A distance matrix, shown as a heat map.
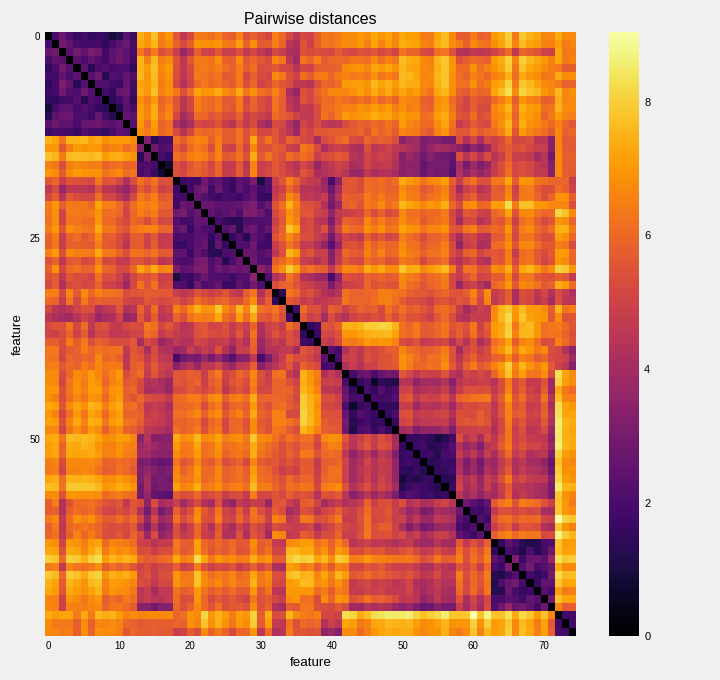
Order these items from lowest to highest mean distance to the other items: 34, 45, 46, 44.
44, 46, 45, 34
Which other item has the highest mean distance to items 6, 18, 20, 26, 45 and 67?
72
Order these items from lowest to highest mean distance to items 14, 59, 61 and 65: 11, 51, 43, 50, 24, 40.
51, 50, 43, 40, 11, 24
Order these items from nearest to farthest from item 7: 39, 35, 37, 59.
35, 37, 59, 39
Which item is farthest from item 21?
65
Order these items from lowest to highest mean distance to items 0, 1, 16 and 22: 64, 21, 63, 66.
21, 66, 63, 64
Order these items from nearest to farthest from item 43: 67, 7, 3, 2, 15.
15, 2, 67, 3, 7
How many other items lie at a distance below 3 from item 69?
8
